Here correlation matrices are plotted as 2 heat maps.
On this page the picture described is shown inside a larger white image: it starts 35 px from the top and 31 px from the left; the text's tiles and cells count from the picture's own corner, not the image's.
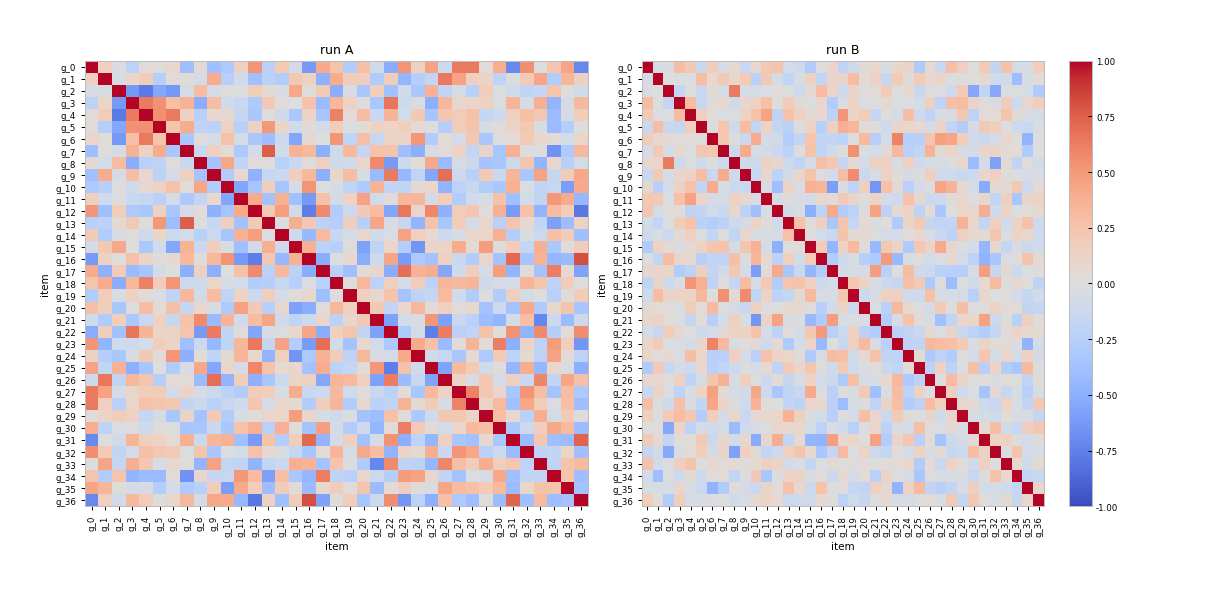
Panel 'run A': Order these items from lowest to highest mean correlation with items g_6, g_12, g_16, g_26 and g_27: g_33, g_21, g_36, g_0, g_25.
g_21, g_25, g_36, g_0, g_33
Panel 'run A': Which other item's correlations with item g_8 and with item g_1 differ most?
g_26
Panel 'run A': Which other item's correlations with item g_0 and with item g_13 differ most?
g_7
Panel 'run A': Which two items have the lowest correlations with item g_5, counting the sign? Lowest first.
g_2, g_34
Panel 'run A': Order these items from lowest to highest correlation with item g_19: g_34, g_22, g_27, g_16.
g_34, g_27, g_16, g_22
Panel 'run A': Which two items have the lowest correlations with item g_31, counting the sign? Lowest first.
g_0, g_12
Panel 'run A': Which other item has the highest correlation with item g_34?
g_17
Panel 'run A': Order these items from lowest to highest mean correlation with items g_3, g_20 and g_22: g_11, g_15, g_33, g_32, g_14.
g_15, g_32, g_14, g_11, g_33
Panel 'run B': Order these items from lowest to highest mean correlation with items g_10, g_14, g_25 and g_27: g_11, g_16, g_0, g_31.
g_31, g_0, g_11, g_16
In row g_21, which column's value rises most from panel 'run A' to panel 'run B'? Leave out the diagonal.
g_33
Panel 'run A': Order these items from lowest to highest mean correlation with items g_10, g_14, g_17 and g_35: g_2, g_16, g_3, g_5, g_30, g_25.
g_16, g_3, g_5, g_2, g_25, g_30
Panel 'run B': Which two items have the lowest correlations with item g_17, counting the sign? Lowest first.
g_10, g_15
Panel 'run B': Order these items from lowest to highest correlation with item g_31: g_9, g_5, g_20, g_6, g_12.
g_6, g_20, g_9, g_5, g_12
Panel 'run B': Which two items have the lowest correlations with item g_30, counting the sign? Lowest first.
g_2, g_8
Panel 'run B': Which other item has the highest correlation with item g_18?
g_4
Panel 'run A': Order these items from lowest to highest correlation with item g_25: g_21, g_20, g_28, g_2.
g_20, g_28, g_2, g_21
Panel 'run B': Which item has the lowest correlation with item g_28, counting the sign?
g_18
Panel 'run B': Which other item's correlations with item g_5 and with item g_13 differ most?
g_29
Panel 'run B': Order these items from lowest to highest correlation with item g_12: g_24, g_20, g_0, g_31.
g_20, g_24, g_0, g_31
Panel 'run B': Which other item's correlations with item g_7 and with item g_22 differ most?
g_16
